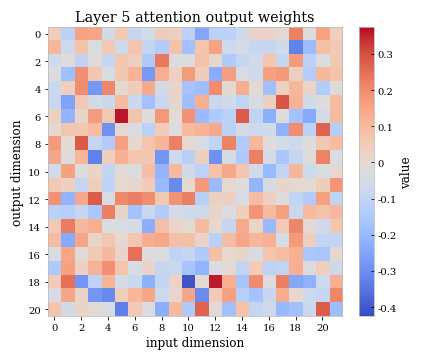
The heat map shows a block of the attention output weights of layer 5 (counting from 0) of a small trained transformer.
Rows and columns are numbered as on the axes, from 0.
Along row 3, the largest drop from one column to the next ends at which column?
7
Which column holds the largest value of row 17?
4
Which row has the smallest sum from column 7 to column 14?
9
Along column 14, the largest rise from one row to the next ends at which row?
6
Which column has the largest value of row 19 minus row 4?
10
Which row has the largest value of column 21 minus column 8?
11
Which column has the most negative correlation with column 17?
20
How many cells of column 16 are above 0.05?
5
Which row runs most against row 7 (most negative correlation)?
13
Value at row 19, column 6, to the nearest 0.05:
0.1
